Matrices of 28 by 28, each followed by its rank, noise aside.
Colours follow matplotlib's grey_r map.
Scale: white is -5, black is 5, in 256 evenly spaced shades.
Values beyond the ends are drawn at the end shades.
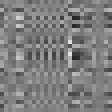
two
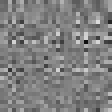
three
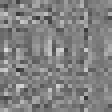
four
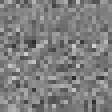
six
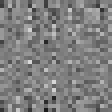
three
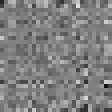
four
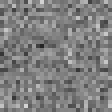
six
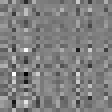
two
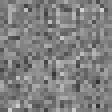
six
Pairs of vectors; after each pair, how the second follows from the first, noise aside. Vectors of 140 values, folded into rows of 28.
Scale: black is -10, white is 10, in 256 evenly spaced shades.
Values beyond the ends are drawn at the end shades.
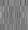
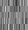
wrapped around, negated, scaled up.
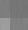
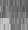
scaled up.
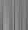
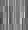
wrapped around, negated, scaled up.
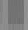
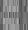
wrapped around, negated, scaled up.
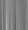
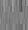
reversed, negated, partly zeroed.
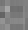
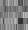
reversed, negated, scaled up.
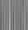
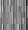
wrapped around, negated, scaled up.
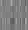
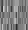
reversed, negated, scaled up.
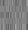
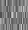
wrapped around, negated, scaled up.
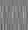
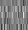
scaled up.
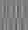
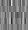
reversed, negated, scaled up.
